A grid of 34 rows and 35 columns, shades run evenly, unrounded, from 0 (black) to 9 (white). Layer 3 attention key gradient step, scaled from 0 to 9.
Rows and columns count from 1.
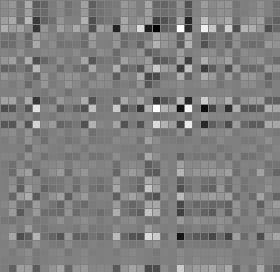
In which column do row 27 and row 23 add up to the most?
19
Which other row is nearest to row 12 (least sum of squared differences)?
32
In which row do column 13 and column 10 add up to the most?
4
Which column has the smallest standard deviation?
14
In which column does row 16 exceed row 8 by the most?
24
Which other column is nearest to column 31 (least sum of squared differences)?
10
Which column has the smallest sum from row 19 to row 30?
23
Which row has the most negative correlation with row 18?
11
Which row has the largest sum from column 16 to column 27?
34
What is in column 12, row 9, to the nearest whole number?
6
